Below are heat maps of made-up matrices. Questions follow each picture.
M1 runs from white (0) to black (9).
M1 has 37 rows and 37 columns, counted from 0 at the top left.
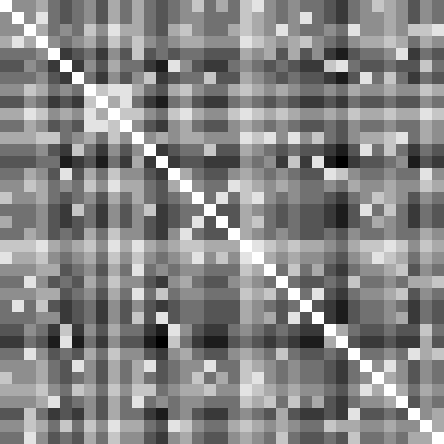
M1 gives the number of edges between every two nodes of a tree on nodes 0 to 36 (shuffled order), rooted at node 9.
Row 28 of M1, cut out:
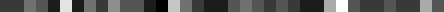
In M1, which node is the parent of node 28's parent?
14
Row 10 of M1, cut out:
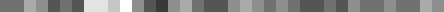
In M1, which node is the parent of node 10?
7
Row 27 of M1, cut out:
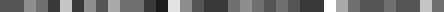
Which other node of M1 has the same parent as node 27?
5
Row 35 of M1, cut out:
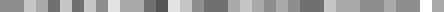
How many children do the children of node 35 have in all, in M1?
2
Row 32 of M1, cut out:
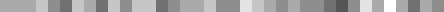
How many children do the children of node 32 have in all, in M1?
3
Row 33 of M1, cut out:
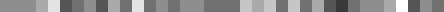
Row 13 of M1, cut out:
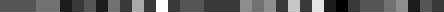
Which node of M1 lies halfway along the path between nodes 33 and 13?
24
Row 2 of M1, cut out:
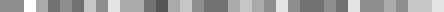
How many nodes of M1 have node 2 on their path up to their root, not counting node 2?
4
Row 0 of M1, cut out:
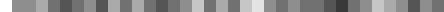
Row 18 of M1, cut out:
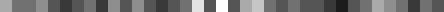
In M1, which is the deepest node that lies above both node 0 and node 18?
21
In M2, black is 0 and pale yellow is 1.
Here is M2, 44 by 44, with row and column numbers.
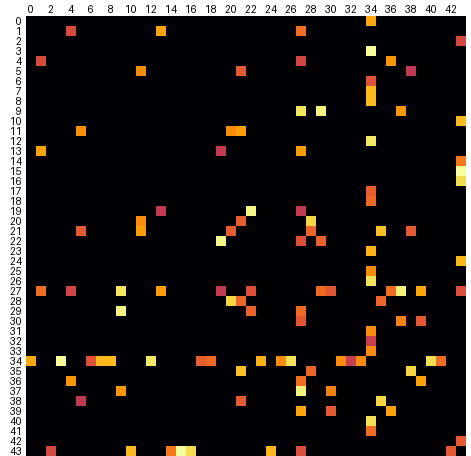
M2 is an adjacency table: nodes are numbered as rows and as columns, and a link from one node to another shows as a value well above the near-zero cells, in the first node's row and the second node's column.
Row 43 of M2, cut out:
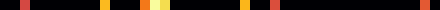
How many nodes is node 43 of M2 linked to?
8
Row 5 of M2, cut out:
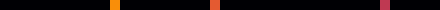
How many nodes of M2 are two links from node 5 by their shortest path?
3
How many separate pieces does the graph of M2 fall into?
3
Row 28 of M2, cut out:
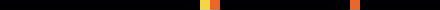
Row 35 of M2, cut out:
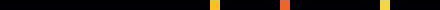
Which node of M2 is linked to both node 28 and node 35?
node 21
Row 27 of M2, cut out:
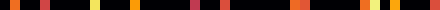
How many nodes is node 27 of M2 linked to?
12
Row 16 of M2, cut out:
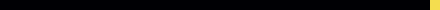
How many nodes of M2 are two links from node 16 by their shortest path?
7
